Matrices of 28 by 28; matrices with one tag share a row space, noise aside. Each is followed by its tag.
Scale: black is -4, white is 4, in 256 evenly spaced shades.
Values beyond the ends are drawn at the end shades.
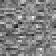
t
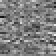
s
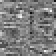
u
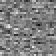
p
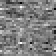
u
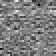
p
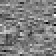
u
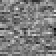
s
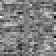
u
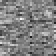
u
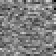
s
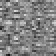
p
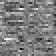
u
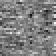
u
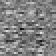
t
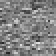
p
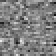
s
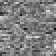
s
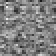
t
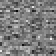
p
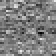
t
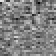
p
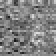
p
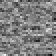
s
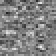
t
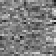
s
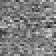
s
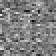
p
